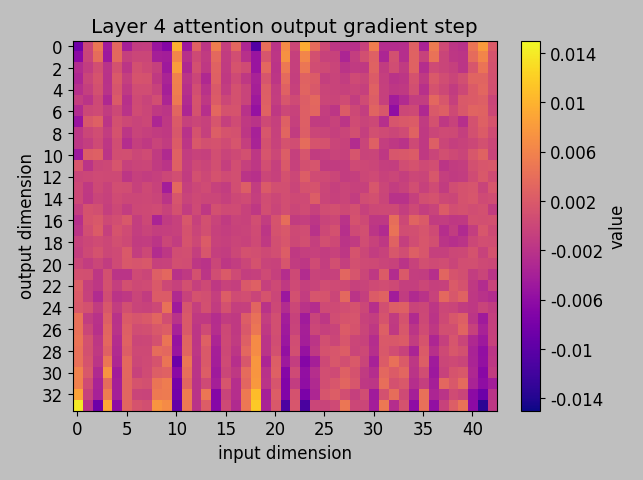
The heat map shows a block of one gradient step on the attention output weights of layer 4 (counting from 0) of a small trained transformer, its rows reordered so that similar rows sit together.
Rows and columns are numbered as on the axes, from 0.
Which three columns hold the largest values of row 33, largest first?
0, 18, 3
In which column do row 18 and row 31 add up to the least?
10
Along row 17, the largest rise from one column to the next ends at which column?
32
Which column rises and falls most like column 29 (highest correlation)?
35
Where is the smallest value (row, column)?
33, 41
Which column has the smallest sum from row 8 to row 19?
9
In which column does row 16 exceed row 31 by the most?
21
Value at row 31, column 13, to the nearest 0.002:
0
